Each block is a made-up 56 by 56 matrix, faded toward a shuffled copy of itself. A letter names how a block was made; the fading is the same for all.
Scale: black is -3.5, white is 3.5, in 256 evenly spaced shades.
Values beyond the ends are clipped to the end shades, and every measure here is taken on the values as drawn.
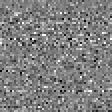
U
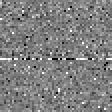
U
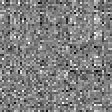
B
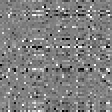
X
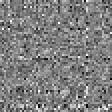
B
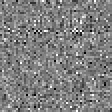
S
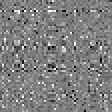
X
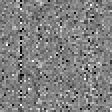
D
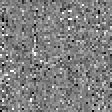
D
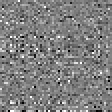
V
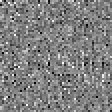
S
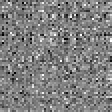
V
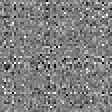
V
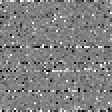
U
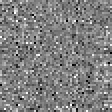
S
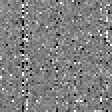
D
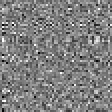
B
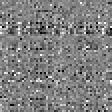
V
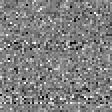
U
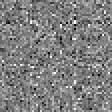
S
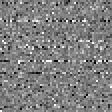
U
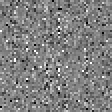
D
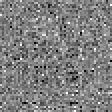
S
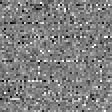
U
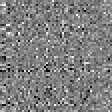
V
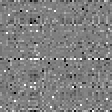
X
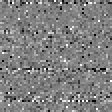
U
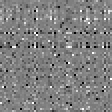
X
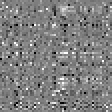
X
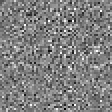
B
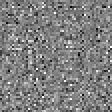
S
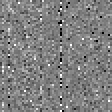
D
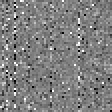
D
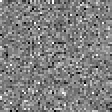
S
